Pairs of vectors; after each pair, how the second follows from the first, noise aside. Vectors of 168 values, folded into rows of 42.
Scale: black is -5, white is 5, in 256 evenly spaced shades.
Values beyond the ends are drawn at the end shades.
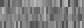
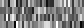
reversed, scaled up.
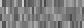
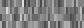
copied.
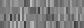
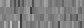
wrapped around, negated, partly zeroed.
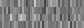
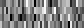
negated, scaled up.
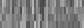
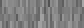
reversed, negated, shrunk.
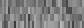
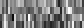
negated, scaled up.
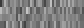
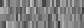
copied.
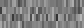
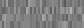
reversed, negated, shrunk.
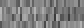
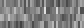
wrapped around, negated.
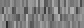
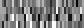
reversed, scaled up.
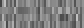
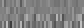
wrapped around, negated, partly zeroed.
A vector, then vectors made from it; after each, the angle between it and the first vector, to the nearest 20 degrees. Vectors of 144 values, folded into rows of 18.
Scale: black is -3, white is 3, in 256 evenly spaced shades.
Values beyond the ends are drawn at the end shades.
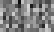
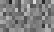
60 degrees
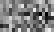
100 degrees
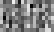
20 degrees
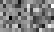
60 degrees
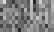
100 degrees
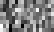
80 degrees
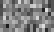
120 degrees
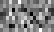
100 degrees
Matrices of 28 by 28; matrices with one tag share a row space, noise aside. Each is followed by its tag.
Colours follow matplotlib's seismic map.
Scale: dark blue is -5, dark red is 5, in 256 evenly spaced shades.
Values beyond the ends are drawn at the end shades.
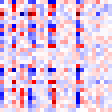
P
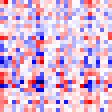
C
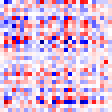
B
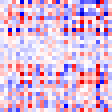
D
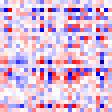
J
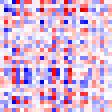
B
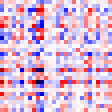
C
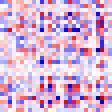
J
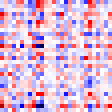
C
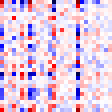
P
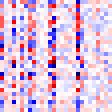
P
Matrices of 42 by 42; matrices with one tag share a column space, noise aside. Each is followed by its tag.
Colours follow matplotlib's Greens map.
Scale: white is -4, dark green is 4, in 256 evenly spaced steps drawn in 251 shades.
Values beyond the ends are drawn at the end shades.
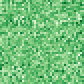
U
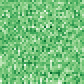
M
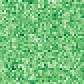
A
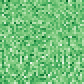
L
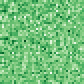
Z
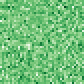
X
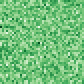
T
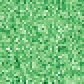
M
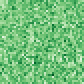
L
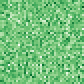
U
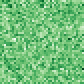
A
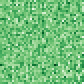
U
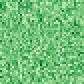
U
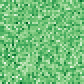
L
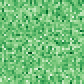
Z
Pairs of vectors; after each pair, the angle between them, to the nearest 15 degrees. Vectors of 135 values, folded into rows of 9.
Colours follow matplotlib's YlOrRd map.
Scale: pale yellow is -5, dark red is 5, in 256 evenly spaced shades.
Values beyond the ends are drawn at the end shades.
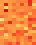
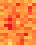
105 degrees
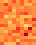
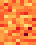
15 degrees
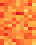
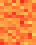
90 degrees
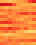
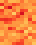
75 degrees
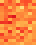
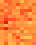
75 degrees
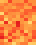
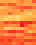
90 degrees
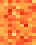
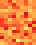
90 degrees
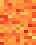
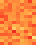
45 degrees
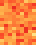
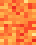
30 degrees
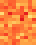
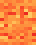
45 degrees
